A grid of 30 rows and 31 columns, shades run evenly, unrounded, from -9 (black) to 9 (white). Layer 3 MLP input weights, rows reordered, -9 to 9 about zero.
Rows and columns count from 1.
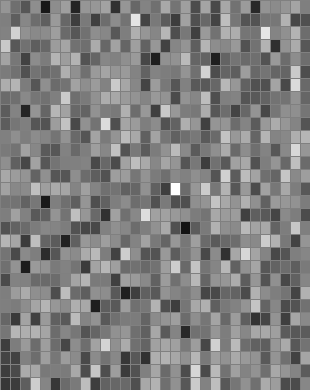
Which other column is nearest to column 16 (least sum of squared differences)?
24
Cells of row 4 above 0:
16
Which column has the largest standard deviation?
30
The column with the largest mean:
23
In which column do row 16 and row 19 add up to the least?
5
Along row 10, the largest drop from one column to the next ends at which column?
12
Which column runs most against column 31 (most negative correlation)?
6
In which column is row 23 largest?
7
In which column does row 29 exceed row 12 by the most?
20
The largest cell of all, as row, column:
15, 18
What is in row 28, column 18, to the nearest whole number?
3
